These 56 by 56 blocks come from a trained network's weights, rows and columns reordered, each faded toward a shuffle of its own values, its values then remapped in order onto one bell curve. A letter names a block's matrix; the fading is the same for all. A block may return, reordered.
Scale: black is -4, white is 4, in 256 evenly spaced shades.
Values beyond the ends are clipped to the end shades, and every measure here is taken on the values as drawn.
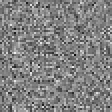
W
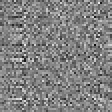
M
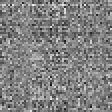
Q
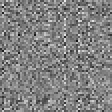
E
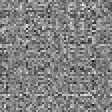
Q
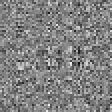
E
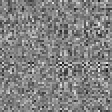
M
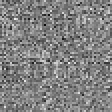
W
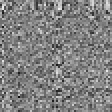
E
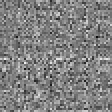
Q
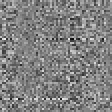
M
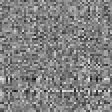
M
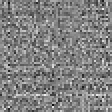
Q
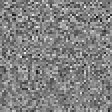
W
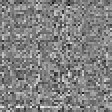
Q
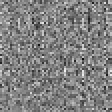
E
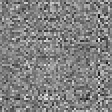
E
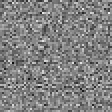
W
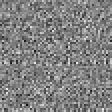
W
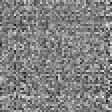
Q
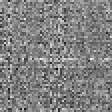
Q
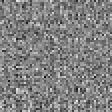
W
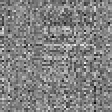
Q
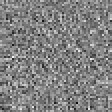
W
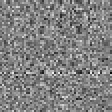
W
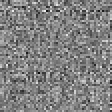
W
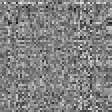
Q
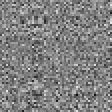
M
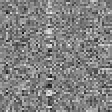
E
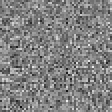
W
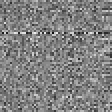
M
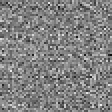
W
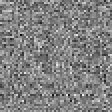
W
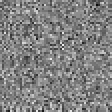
W
